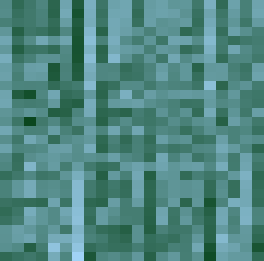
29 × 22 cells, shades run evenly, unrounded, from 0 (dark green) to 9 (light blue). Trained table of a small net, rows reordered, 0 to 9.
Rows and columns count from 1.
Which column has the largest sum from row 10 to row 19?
8
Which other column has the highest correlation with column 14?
22
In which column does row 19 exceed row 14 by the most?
3
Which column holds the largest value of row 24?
7
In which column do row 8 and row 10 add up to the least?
5
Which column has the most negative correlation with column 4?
20
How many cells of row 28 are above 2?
19
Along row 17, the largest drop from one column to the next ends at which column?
9
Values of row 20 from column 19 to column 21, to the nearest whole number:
4 5 7
